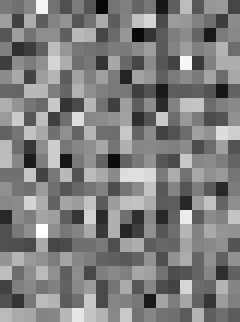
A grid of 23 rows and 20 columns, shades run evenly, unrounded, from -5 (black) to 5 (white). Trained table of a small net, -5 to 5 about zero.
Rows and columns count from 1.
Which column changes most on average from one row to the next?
12
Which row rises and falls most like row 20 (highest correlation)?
14
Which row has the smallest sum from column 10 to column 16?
7
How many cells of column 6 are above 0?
8
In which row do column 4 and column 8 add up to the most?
17
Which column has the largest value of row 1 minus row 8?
4
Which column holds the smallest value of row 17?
11
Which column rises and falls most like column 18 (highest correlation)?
13
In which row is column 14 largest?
9
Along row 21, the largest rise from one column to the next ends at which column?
16
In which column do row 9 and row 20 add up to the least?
19
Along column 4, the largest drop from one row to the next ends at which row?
2
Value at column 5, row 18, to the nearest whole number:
-2
